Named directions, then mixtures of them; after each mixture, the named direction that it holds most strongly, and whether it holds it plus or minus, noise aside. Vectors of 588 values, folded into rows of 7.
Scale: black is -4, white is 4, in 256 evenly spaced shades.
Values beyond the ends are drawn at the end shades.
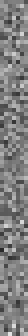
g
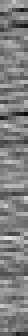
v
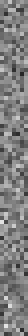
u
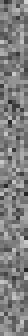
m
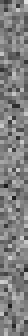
m, plus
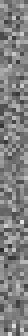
g, plus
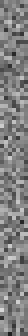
g, minus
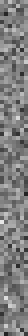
u, plus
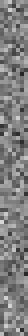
u, plus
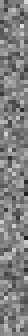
m, plus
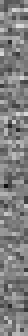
v, minus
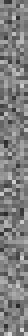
g, plus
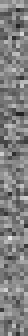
g, plus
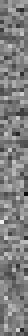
u, plus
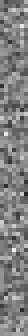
m, plus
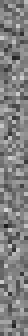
g, minus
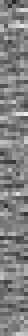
v, minus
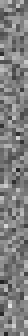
u, plus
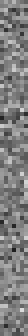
u, minus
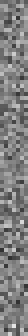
g, plus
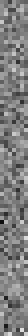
u, minus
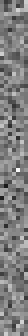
m, plus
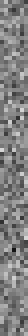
m, minus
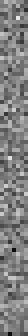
m, minus
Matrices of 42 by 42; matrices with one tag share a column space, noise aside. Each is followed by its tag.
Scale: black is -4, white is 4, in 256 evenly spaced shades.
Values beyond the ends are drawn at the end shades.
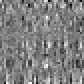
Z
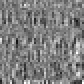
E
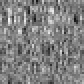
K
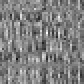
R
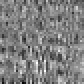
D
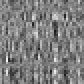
R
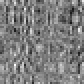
K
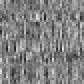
R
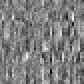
R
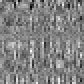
Z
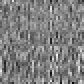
D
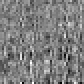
D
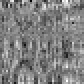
Z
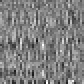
E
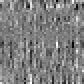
Z
